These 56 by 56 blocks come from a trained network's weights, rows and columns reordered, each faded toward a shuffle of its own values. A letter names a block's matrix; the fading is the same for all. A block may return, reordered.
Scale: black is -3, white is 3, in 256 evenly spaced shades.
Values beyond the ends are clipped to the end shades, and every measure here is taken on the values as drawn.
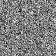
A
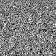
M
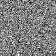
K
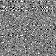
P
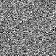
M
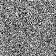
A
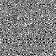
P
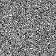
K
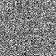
M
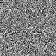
M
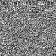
M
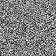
M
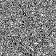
K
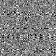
P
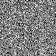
A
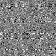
P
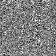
K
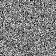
A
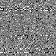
P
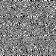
P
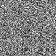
M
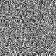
M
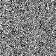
A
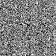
A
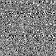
P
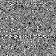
P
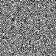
M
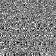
P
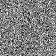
A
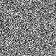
M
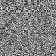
M
